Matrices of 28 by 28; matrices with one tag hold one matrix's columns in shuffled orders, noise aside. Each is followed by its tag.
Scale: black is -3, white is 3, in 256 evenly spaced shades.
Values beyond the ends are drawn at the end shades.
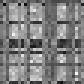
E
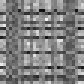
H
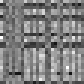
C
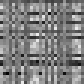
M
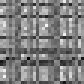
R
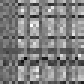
R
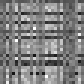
M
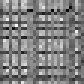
H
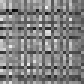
H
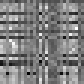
M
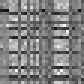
H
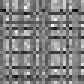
H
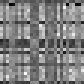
E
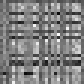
M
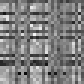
M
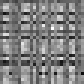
M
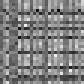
H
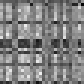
E
